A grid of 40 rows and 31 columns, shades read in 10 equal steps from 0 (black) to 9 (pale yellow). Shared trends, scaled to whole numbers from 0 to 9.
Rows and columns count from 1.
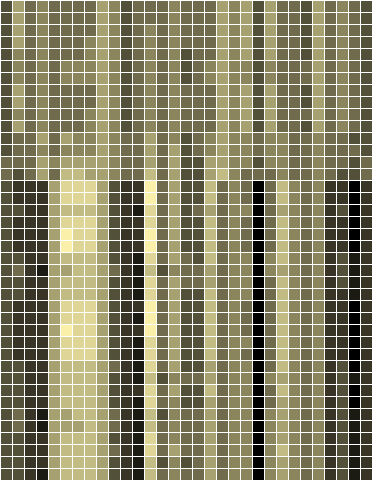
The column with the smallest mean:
22
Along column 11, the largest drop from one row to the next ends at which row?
16
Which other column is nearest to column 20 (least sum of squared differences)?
27
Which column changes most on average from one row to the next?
6
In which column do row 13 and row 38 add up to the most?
13
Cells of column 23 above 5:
9
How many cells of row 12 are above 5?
5
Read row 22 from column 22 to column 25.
0 5 7 5
